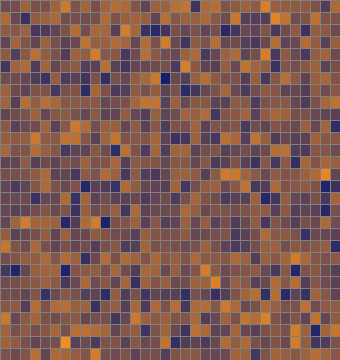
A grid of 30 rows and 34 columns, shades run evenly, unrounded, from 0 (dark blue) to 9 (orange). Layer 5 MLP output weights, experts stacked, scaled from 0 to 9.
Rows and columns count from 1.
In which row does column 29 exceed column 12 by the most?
13
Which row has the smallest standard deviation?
20
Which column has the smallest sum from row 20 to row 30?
19
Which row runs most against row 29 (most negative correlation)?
23
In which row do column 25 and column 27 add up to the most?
27
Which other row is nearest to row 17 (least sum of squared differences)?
18
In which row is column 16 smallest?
3
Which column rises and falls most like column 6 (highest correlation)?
21
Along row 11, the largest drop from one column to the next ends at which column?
34
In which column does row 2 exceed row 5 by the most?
28
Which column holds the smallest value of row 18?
33
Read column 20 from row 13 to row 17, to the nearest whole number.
3 3 5 4 6
